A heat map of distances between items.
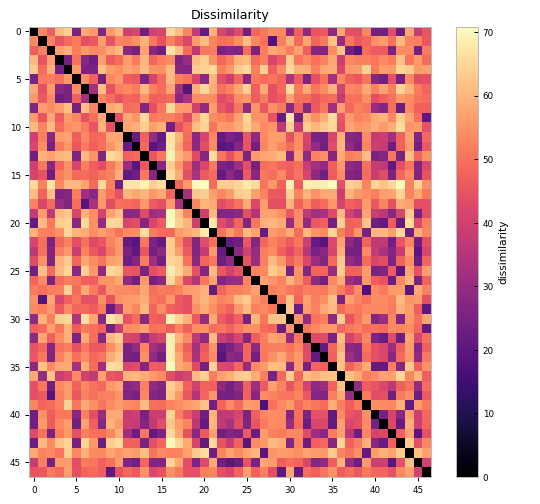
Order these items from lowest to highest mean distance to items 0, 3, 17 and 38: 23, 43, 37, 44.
23, 37, 43, 44
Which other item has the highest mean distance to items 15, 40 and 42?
16
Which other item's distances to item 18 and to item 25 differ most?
6
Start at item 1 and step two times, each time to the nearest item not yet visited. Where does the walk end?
36
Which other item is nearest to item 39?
27
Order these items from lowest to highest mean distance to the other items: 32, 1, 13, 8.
32, 8, 13, 1
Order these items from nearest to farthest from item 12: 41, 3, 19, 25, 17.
19, 41, 25, 3, 17
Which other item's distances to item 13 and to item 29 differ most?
9
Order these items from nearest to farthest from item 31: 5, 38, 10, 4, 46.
46, 10, 5, 38, 4
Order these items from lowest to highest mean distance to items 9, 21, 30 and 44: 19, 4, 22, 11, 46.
46, 22, 11, 19, 4
